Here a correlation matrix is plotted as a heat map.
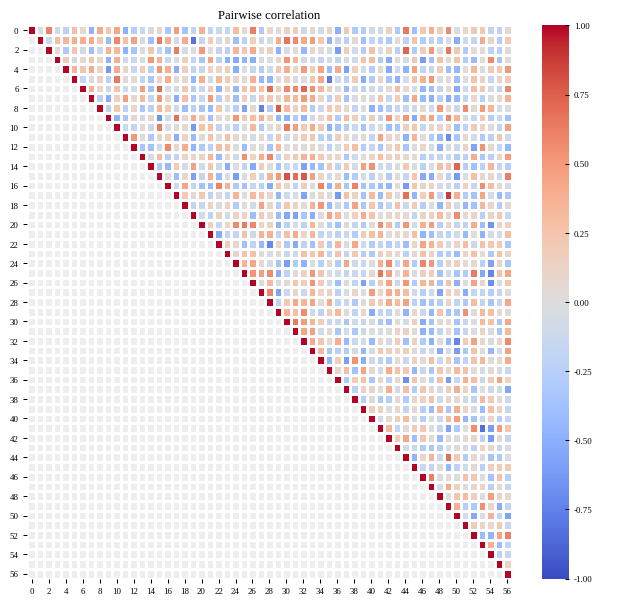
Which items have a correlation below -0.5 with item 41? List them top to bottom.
49, 53, 54
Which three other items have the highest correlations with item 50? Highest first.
14, 19, 40
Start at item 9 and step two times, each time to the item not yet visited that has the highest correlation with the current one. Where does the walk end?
49
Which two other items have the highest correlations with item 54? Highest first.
3, 48
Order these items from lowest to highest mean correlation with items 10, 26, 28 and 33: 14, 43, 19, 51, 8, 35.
19, 14, 51, 35, 8, 43
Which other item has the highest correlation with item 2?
44
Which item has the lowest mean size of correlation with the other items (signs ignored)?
43
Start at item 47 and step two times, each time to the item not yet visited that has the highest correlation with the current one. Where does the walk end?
24
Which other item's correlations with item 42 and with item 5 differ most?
35
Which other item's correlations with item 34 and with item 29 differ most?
8
